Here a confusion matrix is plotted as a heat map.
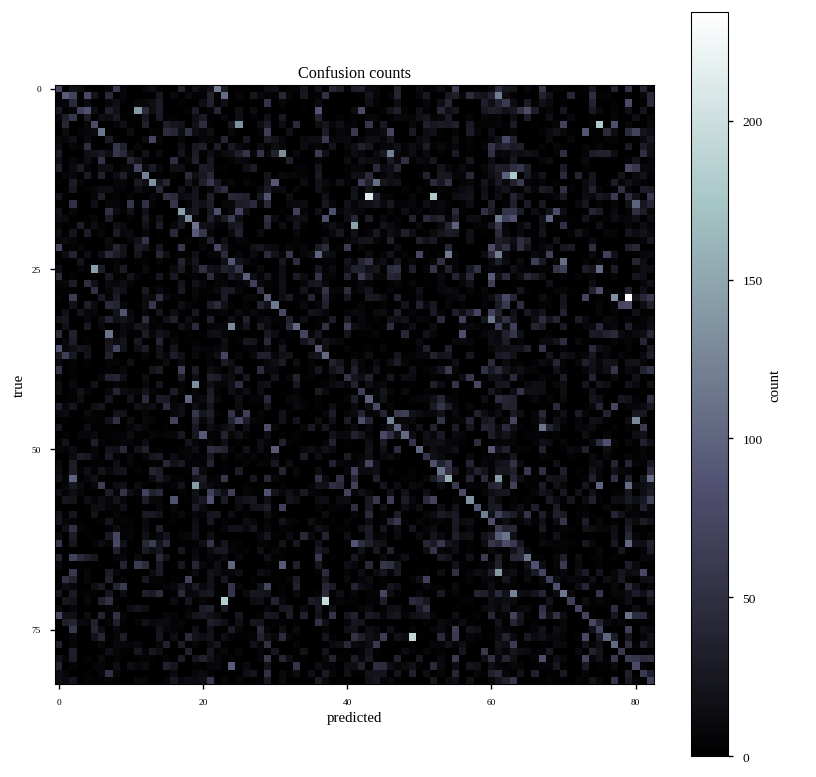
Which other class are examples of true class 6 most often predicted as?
73
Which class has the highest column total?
61
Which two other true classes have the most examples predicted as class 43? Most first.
15, 52
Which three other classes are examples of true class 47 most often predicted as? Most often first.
67, 29, 81
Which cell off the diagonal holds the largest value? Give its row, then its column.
29, 79
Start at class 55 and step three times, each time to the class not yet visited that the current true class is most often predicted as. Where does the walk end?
58
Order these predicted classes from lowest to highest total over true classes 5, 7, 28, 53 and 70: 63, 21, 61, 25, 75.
21, 61, 25, 63, 75
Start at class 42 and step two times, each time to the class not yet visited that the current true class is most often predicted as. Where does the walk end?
52
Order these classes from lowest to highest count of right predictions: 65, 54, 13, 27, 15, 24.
15, 27, 24, 65, 13, 54
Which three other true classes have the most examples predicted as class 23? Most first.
71, 1, 37
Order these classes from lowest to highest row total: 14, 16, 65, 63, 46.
14, 65, 16, 46, 63
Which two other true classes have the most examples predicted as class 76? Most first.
49, 23
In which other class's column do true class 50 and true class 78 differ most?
60
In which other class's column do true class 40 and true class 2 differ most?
79
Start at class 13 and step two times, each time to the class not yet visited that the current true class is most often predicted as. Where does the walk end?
77
